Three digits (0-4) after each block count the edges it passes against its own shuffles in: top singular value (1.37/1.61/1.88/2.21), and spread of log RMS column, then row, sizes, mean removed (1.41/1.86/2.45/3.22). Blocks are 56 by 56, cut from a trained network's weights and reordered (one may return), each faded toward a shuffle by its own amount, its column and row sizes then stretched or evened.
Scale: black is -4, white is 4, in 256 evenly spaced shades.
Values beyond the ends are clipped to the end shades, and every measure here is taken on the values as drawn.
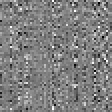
3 4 0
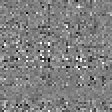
1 2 3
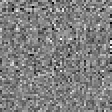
3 1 1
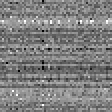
4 0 2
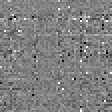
0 2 2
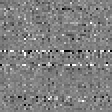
3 0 3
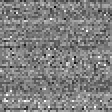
2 0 1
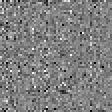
2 2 1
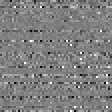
0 0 4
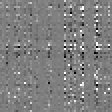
3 4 1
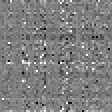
2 3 1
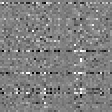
4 2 3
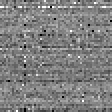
3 0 2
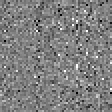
1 2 0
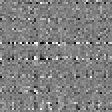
4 2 3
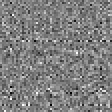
3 1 2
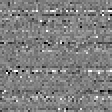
2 0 3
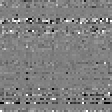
1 1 4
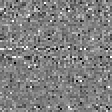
1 0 3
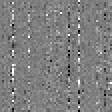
2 3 0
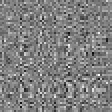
4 3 2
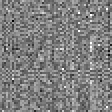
3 2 0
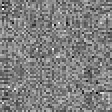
3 0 0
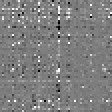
2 3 2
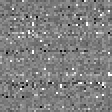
0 1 2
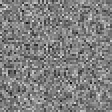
2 0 0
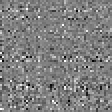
2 2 3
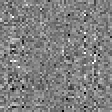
2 2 0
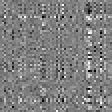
4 3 2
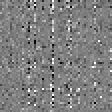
3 3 1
